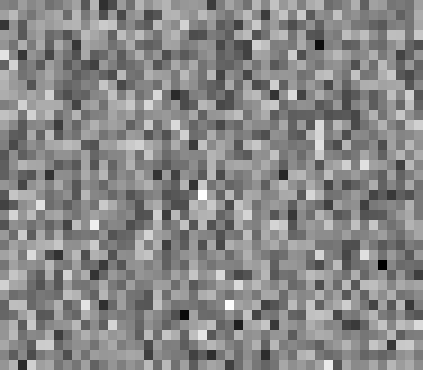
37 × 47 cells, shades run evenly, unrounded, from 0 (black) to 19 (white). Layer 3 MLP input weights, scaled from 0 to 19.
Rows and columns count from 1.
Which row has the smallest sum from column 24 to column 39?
5
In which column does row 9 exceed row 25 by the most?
19
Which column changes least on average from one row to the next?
15
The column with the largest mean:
2
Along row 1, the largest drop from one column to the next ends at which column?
12
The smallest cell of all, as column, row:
43, 27
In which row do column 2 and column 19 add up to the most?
34
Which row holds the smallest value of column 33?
22
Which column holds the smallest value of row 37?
3
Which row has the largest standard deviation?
31
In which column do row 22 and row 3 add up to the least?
33
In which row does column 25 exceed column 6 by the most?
26
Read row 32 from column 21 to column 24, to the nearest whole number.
1 12 8 8
